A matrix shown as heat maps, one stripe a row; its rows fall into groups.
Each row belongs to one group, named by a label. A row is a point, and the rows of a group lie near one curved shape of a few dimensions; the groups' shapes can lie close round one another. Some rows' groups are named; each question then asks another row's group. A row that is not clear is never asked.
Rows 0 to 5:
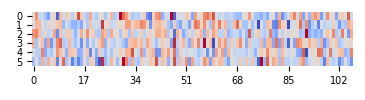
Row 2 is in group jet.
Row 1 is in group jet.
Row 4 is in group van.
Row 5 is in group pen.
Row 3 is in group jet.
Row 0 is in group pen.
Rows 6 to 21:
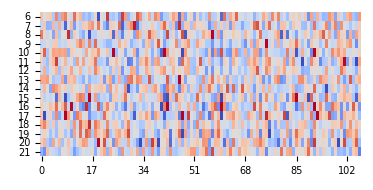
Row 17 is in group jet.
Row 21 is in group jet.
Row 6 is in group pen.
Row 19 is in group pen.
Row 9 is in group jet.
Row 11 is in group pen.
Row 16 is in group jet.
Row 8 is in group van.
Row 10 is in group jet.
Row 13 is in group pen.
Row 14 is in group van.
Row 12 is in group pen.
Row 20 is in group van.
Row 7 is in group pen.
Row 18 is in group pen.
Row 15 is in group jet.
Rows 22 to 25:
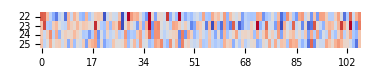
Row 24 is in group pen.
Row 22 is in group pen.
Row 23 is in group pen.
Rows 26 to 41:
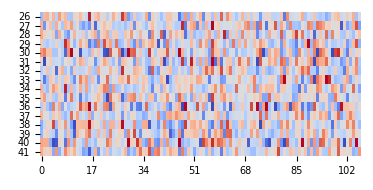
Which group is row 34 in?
jet
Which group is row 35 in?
pen
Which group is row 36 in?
pen
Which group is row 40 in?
pen
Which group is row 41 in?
pen
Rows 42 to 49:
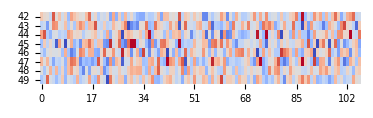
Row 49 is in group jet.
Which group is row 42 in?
jet
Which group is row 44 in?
pen
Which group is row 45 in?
pen
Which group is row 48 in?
pen
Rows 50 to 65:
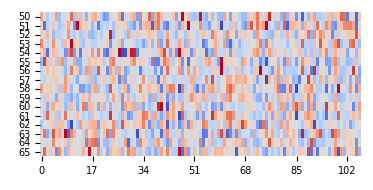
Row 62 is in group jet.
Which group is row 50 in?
pen
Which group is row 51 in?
jet
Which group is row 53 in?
jet
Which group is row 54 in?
pen
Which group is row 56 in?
jet
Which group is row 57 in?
jet
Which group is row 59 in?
jet
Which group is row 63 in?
jet
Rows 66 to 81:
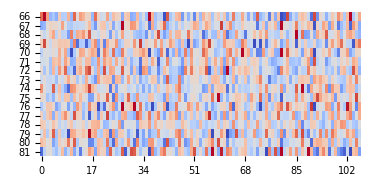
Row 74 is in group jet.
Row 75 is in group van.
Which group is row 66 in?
pen
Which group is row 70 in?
jet
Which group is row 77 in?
pen
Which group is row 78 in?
pen
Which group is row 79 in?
jet
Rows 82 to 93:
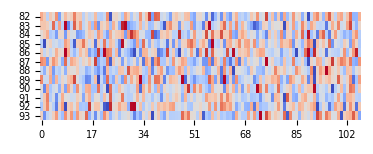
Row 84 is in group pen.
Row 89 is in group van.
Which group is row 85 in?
jet
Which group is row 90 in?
jet
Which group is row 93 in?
jet
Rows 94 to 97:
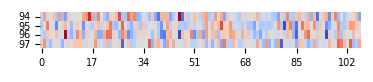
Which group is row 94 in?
pen
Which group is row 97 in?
pen
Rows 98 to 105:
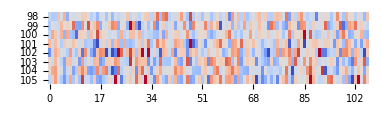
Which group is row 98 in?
pen
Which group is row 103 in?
pen
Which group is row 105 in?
pen
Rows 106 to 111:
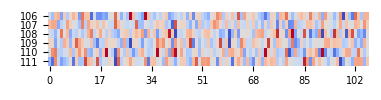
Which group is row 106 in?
pen
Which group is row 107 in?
pen
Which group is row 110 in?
jet
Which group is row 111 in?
jet
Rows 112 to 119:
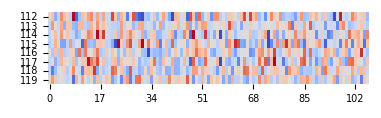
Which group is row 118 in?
jet
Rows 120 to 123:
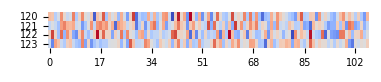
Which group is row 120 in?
van
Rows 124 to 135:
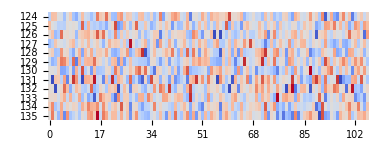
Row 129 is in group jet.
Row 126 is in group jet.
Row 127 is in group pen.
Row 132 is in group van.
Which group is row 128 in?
pen
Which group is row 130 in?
pen
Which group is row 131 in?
jet
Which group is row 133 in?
pen
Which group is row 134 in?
pen
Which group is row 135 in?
pen
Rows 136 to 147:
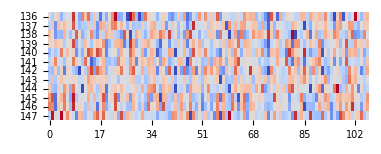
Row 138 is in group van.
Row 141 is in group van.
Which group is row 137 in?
jet
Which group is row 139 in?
van
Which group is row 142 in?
jet
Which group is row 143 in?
pen
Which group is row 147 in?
jet
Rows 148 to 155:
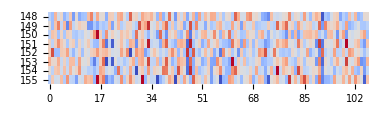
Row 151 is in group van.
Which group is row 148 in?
jet
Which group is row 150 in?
pen
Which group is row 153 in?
van
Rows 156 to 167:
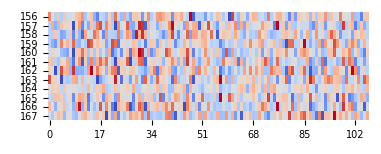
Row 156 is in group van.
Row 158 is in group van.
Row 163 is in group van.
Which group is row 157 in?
pen
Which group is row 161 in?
pen
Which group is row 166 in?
pen
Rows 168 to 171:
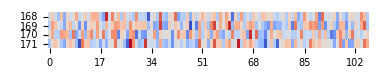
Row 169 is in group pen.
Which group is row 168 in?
van
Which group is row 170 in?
van
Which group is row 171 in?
pen
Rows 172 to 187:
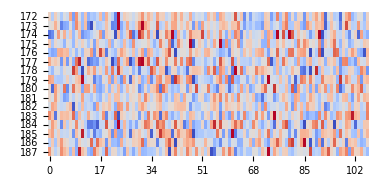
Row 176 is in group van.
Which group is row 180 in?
jet
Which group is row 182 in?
jet
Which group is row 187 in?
jet
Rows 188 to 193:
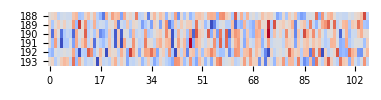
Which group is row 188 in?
van
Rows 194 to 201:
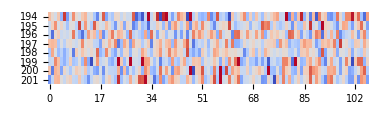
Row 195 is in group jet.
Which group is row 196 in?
jet
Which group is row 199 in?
van
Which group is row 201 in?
pen
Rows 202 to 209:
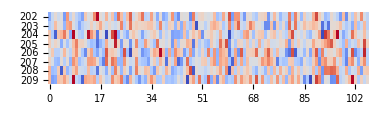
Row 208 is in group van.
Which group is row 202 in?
van
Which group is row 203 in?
jet
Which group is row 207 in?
van
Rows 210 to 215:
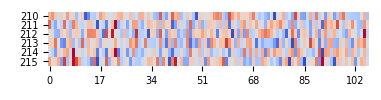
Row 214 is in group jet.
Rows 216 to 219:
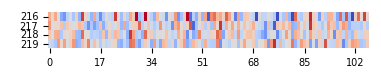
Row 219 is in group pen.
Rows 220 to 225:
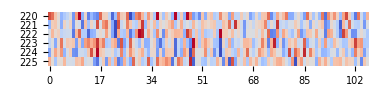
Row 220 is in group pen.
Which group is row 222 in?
pen
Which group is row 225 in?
van
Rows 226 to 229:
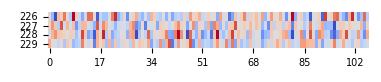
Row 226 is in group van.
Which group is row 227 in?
van
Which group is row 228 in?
van
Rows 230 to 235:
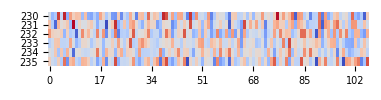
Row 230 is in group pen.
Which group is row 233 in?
pen
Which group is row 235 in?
pen
